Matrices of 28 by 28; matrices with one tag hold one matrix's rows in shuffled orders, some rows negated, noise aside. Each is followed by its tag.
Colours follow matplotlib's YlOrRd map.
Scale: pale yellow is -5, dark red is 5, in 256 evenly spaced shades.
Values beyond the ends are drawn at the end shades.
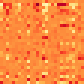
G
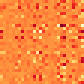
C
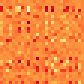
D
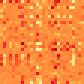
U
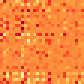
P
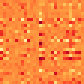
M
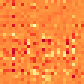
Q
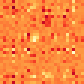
Q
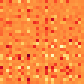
D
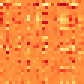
G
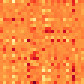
Q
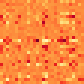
G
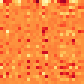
G
